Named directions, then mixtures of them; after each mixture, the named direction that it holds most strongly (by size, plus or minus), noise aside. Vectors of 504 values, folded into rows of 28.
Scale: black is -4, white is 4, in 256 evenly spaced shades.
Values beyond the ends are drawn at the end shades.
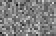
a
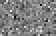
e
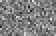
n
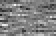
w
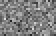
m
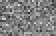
n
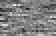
w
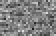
m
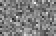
n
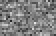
m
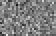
a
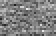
w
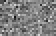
e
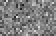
a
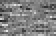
w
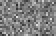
a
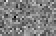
e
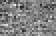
w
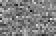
n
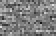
w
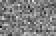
n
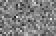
n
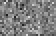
a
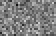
a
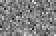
n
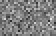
m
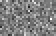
n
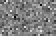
e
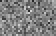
n
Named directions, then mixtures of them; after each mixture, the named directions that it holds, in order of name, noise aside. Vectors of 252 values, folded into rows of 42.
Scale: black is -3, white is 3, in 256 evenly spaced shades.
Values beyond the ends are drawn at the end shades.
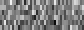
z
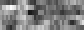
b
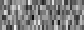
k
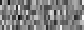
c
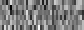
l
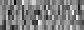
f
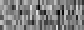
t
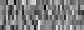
f, l.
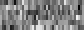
b, f.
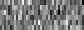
c, f, k.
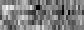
b, t.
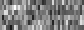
b, k.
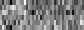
b, k, z.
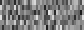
c, f.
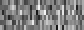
t.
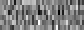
f, k, t.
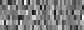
c, z.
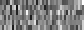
c, l, t.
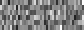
c.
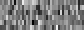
f, t.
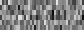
c, l.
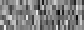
k, l, t.
